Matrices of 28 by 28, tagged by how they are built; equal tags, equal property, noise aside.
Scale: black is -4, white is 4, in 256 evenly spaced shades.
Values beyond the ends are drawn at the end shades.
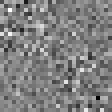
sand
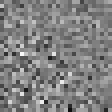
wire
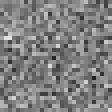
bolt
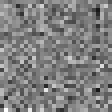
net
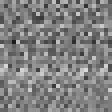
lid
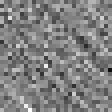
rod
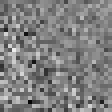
wire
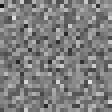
lid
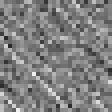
rod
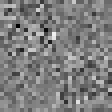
sand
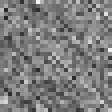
rod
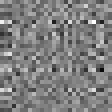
net
